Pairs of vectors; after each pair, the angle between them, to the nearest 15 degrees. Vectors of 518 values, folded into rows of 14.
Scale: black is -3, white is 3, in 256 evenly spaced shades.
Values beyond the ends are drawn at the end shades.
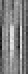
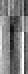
120 degrees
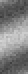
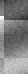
120 degrees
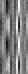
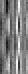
15 degrees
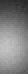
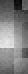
30 degrees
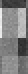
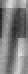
135 degrees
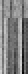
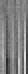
75 degrees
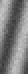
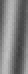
135 degrees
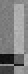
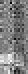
135 degrees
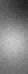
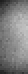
75 degrees
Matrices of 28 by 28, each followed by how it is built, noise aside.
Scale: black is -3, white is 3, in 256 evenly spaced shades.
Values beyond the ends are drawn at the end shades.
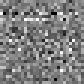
uneven rows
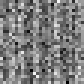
blocks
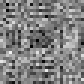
blocks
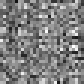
blocks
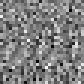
repeating columns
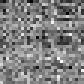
blocks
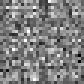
blocks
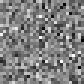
noise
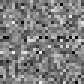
uneven rows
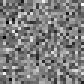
noise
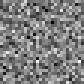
repeating columns
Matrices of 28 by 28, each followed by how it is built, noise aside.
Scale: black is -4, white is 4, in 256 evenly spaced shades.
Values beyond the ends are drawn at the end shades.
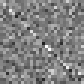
diagonal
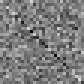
diagonal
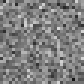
noise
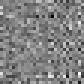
low rank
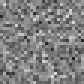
noise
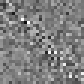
banded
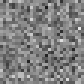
blocks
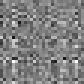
low rank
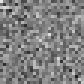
diagonal
